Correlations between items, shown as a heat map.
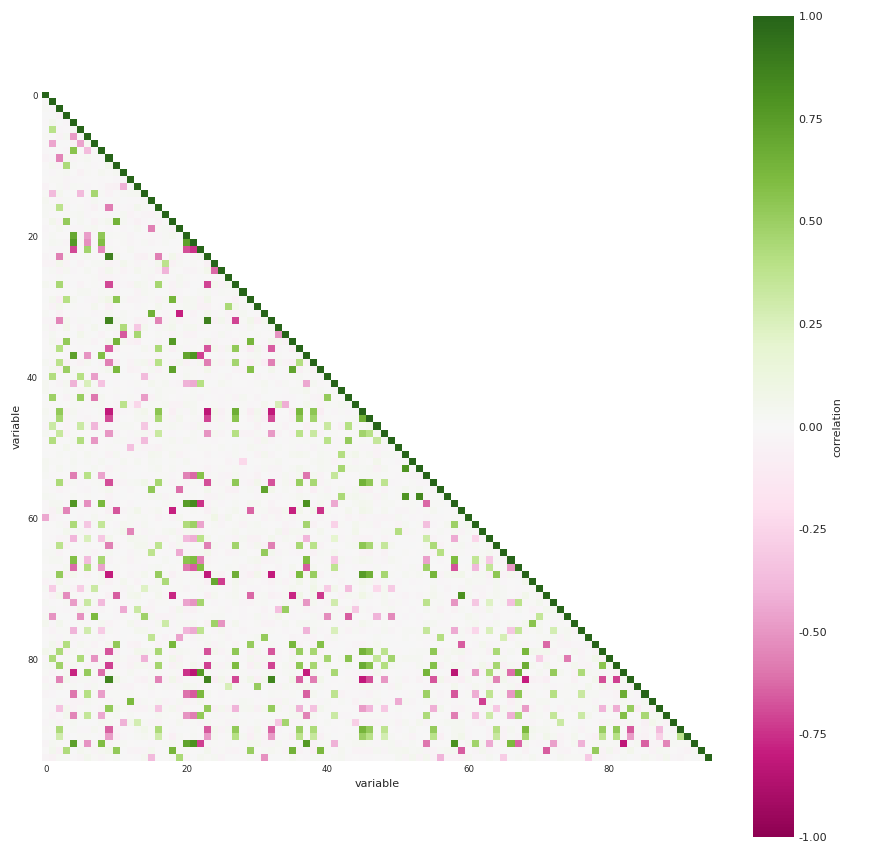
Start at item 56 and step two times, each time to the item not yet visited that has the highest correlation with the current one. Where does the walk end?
15
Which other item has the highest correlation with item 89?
34
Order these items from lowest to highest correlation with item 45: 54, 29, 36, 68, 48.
29, 54, 48, 36, 68
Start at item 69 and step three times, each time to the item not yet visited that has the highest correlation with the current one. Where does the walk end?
17
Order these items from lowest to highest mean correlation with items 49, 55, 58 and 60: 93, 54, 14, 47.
54, 14, 93, 47
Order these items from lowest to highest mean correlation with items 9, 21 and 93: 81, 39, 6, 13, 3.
81, 6, 13, 3, 39
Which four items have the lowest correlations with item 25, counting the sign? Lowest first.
69, 24, 75, 17
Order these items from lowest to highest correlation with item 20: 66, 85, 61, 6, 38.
85, 6, 38, 61, 66
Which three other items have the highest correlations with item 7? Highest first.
74, 14, 70
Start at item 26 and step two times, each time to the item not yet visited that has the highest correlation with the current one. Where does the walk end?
84
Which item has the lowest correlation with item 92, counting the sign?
82
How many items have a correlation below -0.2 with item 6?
9
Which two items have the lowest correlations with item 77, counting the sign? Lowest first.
19, 94
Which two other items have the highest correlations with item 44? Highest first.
11, 33
